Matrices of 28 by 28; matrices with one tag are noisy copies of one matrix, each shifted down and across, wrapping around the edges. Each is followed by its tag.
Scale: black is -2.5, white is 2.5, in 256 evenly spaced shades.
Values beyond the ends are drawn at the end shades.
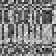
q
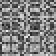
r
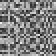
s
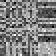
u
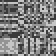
u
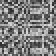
s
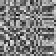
s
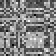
u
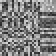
u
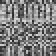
q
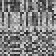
q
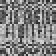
q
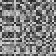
s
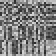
q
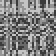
q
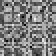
r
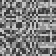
s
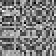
s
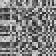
s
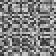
r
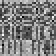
q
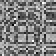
r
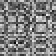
r
